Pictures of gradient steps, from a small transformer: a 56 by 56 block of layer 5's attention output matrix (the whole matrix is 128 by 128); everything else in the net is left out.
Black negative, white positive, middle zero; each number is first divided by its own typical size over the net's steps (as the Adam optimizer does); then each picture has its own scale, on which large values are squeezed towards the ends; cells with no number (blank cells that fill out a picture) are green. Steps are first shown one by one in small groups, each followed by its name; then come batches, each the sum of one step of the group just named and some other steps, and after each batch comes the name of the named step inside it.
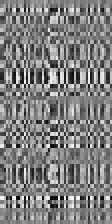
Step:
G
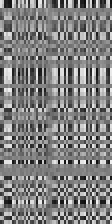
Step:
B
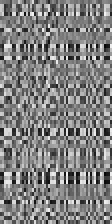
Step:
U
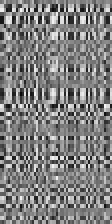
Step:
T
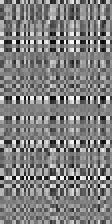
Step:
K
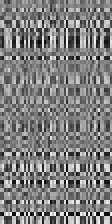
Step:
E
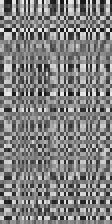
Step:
B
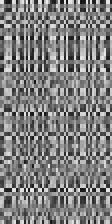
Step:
E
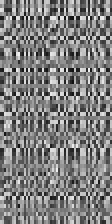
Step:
G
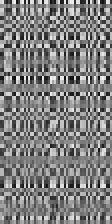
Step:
G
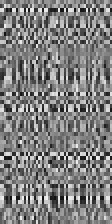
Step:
G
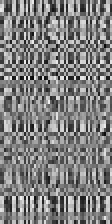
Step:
U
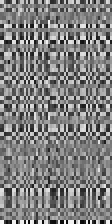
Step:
K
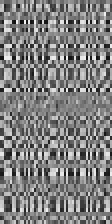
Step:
U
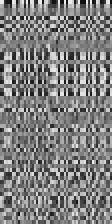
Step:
B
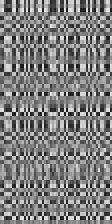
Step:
E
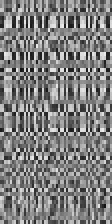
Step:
T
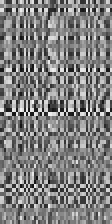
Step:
T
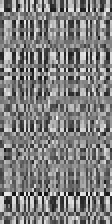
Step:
U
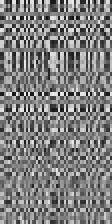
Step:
K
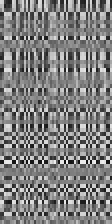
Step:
B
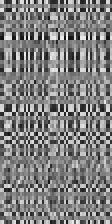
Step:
E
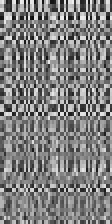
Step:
T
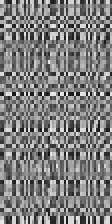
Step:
E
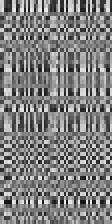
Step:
B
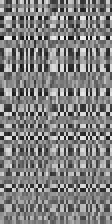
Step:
T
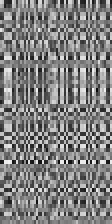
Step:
B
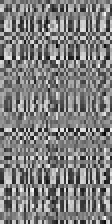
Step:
U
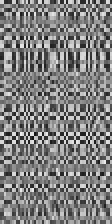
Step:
K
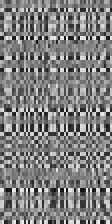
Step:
E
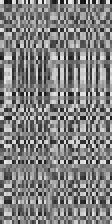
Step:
B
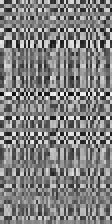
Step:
K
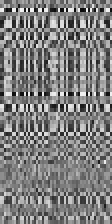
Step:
T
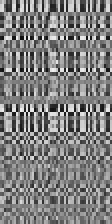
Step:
T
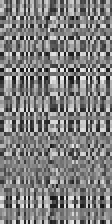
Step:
G
